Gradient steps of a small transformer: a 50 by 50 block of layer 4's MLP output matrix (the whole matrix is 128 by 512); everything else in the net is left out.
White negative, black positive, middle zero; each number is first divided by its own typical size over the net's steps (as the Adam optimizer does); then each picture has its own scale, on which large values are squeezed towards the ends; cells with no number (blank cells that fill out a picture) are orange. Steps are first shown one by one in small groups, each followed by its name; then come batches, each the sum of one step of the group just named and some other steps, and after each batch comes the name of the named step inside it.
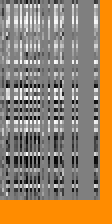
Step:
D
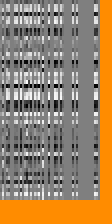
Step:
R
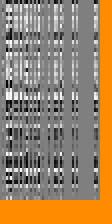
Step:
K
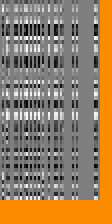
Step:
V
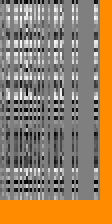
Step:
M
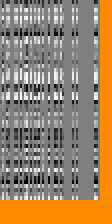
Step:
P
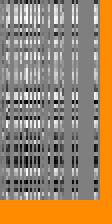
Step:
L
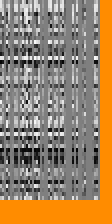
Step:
L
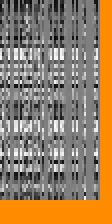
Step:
D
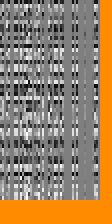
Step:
R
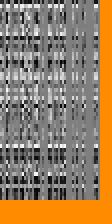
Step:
M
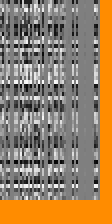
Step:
P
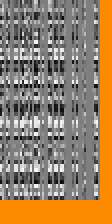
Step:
R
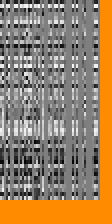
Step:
D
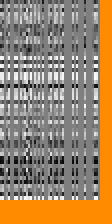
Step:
P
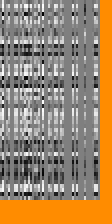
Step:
D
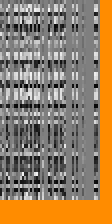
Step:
R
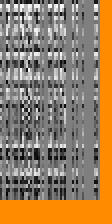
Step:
M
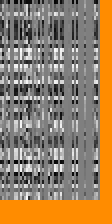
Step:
P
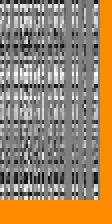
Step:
P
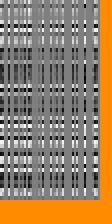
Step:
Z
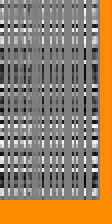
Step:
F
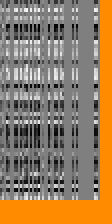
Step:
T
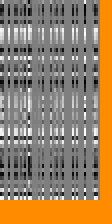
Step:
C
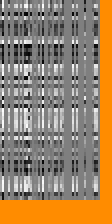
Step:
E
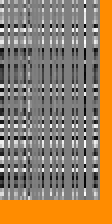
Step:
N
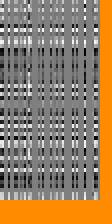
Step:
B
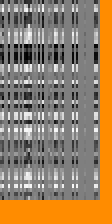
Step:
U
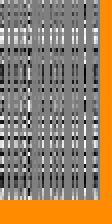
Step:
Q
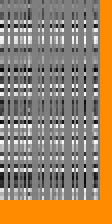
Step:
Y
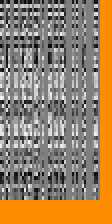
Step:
Y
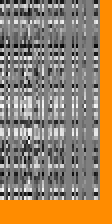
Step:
C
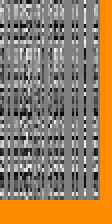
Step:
N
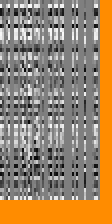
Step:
Y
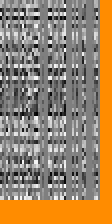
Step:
Q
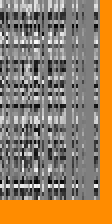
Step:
T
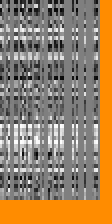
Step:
Y
